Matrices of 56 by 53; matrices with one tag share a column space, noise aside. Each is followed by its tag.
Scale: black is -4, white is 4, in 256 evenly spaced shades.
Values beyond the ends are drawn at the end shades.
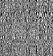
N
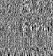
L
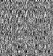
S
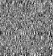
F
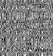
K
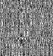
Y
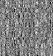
Y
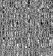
Y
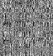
Y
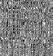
Y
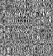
N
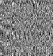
F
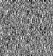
S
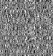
S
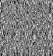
F
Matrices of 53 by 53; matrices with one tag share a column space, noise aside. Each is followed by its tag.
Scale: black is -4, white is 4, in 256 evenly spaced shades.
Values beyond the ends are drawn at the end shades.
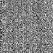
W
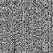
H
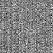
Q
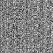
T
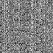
W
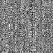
T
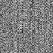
Q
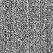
T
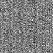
Q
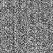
W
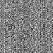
T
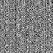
T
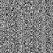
H
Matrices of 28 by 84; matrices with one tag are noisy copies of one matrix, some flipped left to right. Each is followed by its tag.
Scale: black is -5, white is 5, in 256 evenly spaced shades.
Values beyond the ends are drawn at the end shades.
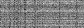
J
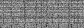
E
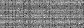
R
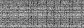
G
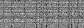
E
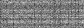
R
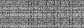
G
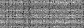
R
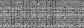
G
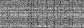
G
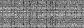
G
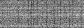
G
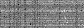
J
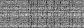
G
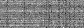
J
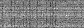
G
